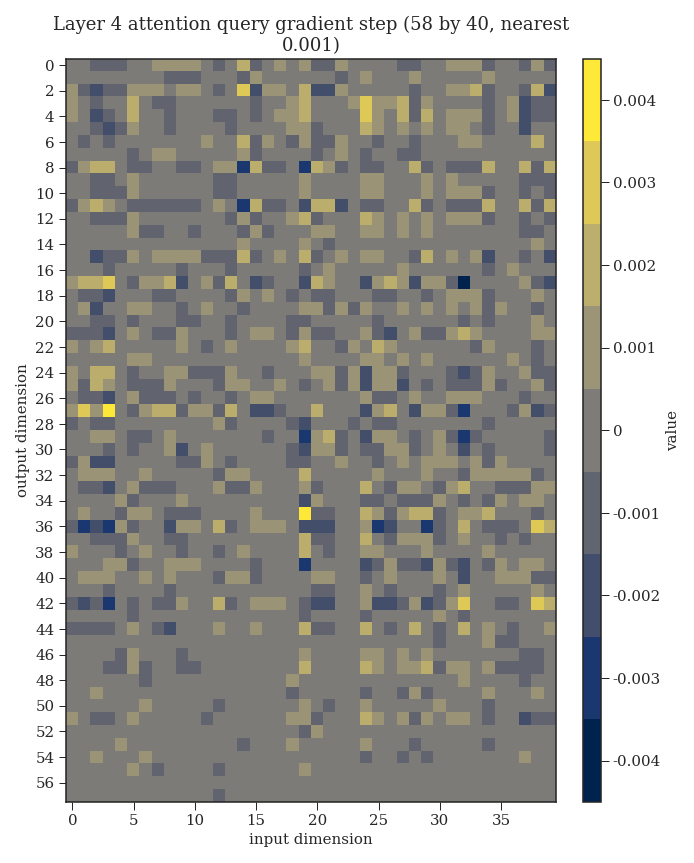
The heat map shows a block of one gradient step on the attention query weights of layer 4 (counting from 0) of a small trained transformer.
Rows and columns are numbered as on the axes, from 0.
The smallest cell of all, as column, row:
32, 17
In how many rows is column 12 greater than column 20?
16
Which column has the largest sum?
24
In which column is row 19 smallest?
2
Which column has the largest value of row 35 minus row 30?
19
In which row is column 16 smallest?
27
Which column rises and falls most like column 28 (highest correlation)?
15
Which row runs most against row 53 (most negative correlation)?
49
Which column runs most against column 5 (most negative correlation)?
37
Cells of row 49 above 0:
4
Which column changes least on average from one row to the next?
23
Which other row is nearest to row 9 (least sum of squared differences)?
10
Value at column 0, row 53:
0
